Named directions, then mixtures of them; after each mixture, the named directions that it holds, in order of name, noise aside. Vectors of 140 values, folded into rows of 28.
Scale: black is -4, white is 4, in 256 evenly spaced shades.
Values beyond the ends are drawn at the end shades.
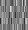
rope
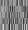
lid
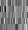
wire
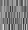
lid.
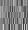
lid.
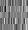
rope, wire.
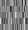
rope.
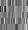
wire.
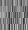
lid, rope.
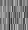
lid, rope.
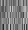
lid.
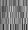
lid.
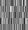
rope.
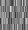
rope.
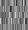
rope.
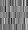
rope, wire.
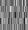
rope.
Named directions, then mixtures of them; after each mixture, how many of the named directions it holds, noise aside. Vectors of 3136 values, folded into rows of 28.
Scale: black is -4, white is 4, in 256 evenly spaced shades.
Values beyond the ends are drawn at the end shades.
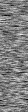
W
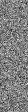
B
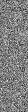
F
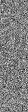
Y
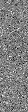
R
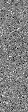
one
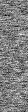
two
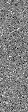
one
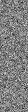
four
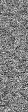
four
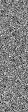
three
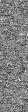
four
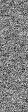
four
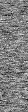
two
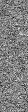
four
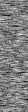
one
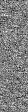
four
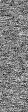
four
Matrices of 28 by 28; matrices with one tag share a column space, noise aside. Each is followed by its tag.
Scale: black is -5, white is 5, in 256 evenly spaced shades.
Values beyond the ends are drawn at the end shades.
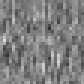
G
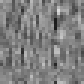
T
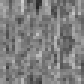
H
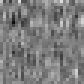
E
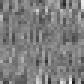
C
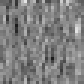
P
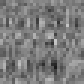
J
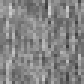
H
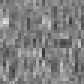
J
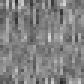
C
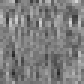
E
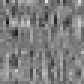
E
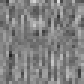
E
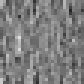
H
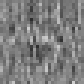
G
